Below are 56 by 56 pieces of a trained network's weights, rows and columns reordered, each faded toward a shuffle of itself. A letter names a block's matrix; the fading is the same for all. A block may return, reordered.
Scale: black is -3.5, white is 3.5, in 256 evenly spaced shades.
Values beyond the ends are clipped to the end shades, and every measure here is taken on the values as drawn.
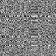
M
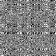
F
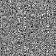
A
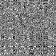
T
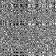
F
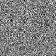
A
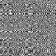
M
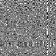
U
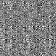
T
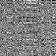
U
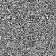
A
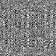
F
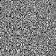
A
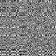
M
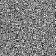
A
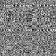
M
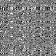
F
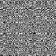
M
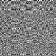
M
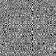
U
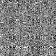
T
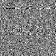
F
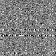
T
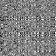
F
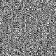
A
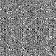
T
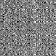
F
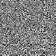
A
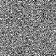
A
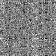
T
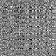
F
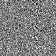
A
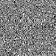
A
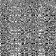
F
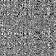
T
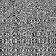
F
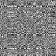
M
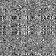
F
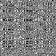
F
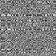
M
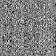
T
